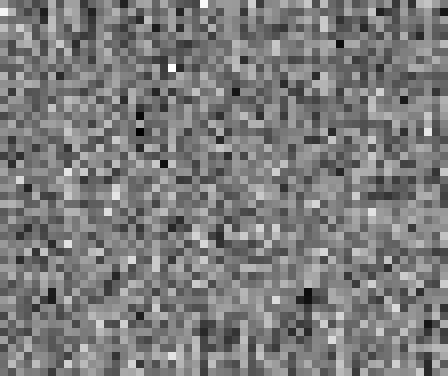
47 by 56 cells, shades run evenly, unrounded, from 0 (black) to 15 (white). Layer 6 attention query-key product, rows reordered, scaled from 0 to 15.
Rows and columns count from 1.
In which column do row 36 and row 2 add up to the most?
47
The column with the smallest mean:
18
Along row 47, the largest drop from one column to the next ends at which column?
54
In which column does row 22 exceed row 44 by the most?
35
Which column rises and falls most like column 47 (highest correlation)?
26
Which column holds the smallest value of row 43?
29
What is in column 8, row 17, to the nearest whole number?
7
